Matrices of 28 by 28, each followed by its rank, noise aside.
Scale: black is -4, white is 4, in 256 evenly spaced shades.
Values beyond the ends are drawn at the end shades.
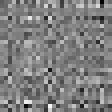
three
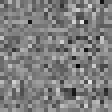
six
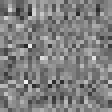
six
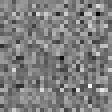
six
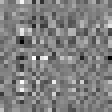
three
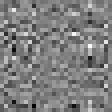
four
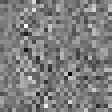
eight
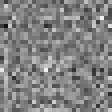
six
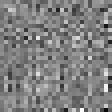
four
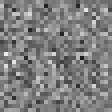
eight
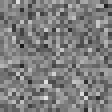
eight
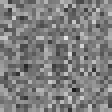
eight
